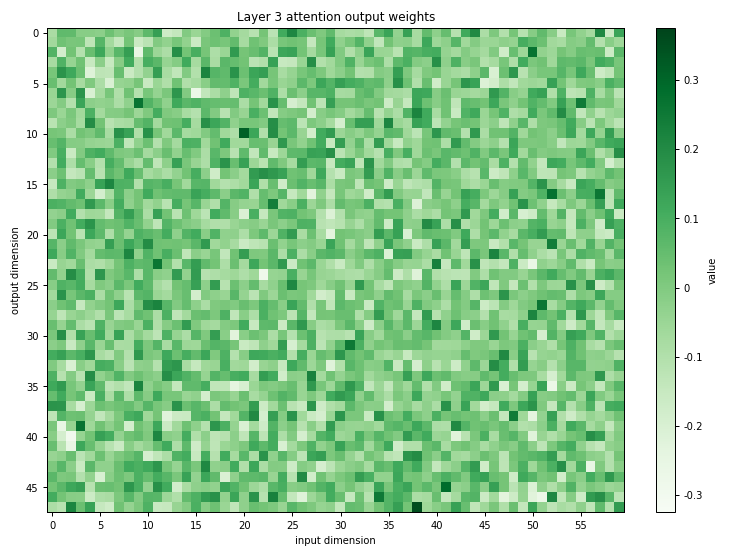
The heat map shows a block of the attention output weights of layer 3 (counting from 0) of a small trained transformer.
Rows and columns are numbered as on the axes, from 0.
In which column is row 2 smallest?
9
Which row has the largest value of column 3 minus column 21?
39
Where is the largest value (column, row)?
38, 47
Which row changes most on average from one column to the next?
46
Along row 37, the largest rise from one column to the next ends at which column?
27
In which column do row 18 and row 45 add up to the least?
50
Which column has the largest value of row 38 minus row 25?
48
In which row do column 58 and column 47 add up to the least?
2
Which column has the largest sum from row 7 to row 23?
23
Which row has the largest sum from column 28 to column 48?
45
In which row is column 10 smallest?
42
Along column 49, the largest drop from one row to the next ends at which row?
18
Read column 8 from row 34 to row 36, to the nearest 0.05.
0 -0.15 -0.1
